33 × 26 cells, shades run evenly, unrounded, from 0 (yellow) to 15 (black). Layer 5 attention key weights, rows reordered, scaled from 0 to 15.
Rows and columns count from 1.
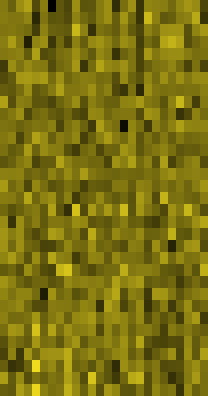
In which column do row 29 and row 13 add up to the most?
23
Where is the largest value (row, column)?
1, 7
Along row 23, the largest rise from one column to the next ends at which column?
10
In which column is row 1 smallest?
4
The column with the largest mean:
11
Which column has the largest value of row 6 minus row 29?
18
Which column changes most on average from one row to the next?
5
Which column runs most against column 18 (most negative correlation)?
19
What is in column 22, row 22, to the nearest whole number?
8
